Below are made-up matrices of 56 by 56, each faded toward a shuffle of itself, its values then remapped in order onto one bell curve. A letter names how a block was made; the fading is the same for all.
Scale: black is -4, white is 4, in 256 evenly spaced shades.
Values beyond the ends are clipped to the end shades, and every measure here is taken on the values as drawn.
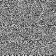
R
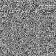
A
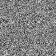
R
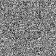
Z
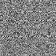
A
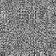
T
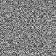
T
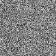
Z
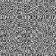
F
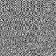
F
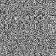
T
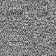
T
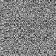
T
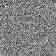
R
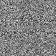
R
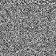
A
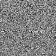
R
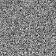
Z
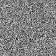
R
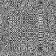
F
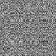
F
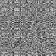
F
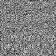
T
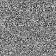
R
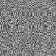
F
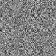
T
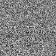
Z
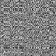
F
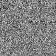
R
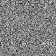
R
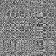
F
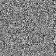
Z
